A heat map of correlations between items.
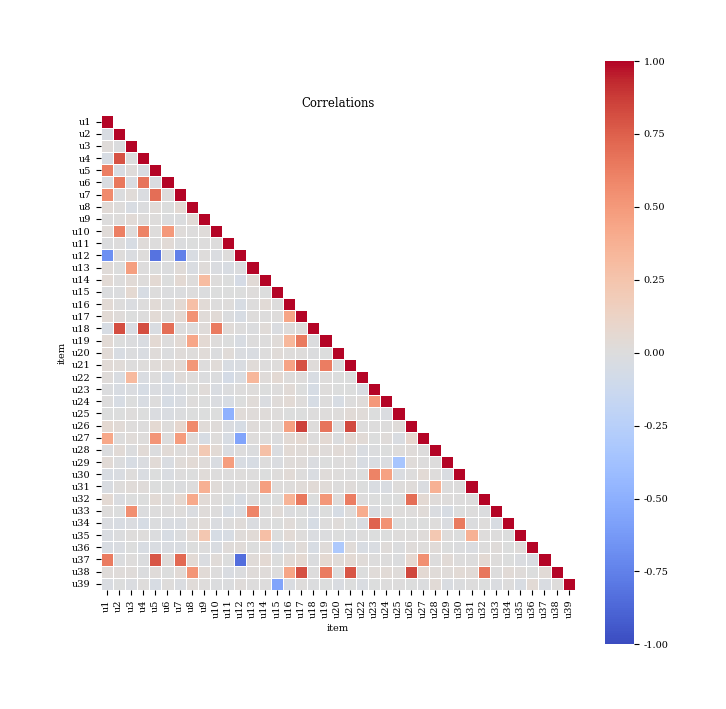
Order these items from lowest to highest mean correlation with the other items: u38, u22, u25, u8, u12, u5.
u12, u25, u22, u5, u8, u38
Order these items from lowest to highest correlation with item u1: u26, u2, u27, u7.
u2, u26, u27, u7
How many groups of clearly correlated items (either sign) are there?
9
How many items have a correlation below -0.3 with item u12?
5
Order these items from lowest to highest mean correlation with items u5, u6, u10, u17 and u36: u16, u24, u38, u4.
u24, u16, u38, u4
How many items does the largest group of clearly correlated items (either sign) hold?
8
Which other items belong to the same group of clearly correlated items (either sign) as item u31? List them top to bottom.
u9, u14, u28, u35
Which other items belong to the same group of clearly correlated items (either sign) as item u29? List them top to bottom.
u11, u25
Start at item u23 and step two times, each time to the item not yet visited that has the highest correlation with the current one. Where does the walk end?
u30
